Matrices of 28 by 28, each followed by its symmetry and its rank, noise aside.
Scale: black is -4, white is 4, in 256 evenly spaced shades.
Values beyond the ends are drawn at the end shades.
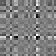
symmetric, rank one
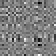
no symmetry, rank three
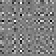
antisymmetric, rank two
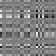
no symmetry, rank one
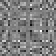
no symmetry, rank two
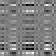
no symmetry, rank one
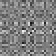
antisymmetric, rank two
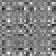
no symmetry, rank two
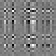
no symmetry, rank one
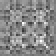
symmetric, rank three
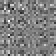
no symmetry, rank three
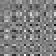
antisymmetric, rank two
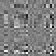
antisymmetric, rank two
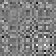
symmetric, rank three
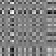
symmetric, rank one
